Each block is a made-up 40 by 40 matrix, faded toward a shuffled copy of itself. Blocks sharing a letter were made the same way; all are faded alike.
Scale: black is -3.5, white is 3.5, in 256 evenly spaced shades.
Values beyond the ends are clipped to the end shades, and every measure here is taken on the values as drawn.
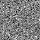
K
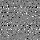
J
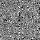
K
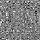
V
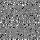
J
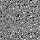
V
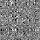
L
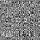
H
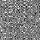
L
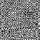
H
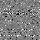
J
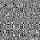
H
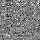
V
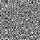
H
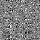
V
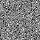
K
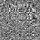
L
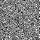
K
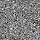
K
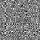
L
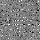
J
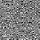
L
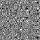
L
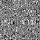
V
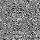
V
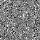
K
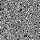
V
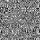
L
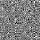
L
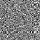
L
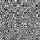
H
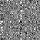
H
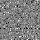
J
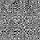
H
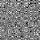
H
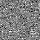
V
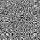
L
